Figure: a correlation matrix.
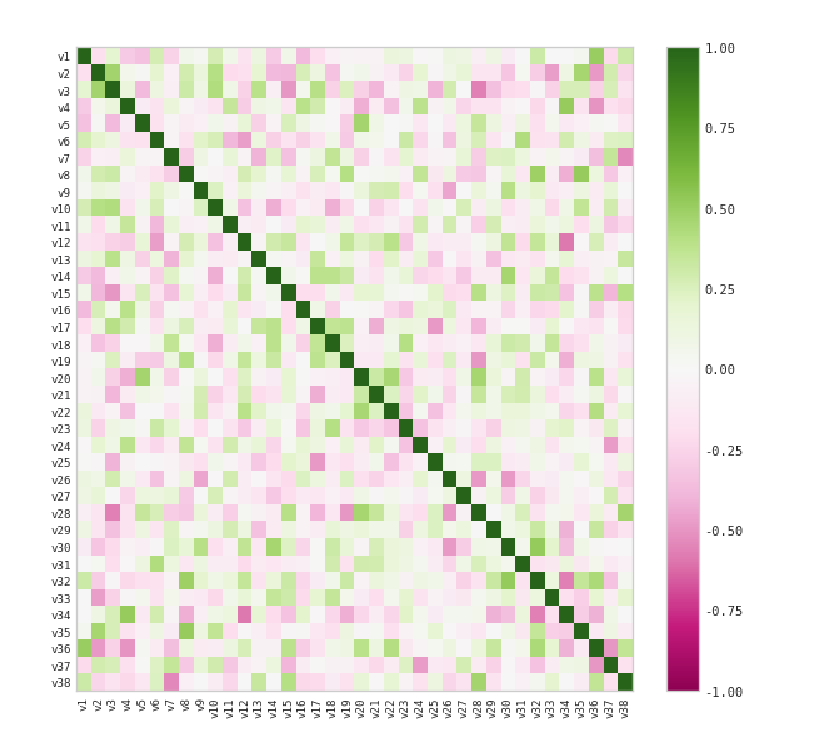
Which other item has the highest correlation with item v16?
v4
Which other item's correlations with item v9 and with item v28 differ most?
v3
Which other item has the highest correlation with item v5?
v20
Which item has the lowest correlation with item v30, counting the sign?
v26
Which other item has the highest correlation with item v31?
v6
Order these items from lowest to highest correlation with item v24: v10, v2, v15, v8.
v10, v15, v2, v8
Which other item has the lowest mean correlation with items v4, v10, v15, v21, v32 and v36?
v37
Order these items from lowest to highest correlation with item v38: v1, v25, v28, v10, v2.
v2, v10, v25, v1, v28
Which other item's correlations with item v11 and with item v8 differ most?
v35
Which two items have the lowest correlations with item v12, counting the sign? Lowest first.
v34, v6
